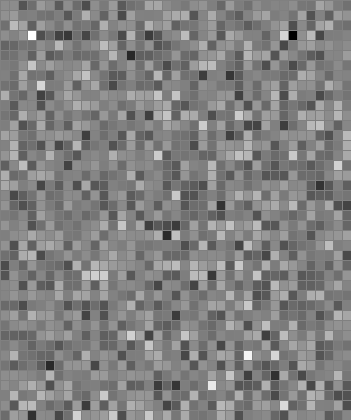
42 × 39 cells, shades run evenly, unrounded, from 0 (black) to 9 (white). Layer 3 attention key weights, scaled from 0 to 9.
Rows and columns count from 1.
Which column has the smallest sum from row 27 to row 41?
20
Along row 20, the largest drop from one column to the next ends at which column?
21
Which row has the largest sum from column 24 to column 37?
36
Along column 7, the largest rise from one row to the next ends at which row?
5
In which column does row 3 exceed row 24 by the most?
19
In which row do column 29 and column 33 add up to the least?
4
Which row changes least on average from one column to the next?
1
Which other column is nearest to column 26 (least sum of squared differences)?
16
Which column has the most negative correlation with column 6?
34
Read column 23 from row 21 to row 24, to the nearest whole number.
4 4 4 4
